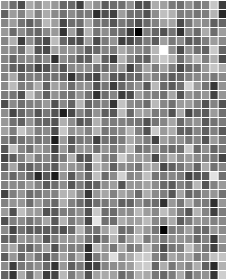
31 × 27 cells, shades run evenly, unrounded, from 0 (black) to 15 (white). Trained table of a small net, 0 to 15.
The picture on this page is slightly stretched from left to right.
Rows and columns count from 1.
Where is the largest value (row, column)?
6, 20
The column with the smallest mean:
7
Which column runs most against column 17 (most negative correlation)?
11
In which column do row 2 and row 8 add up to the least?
12
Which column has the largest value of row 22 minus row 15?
18
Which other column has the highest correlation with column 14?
27
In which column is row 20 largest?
26
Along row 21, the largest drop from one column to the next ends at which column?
25
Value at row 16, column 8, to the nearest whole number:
9
